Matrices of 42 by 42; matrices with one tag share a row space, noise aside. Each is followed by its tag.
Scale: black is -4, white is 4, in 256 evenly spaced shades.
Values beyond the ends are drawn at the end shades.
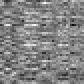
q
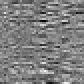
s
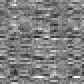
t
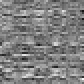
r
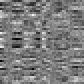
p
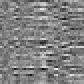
s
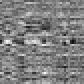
q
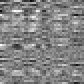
p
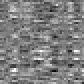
t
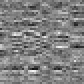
p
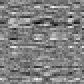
t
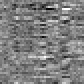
s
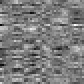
p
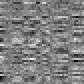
p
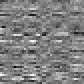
p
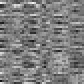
p
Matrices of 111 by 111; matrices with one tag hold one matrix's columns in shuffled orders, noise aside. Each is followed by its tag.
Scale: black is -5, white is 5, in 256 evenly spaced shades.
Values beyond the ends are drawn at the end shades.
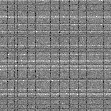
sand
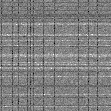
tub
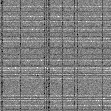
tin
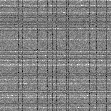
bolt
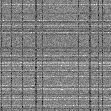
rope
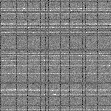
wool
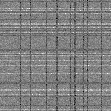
wool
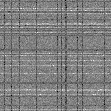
wool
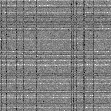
bolt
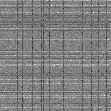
bolt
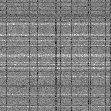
tub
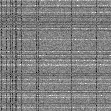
bolt
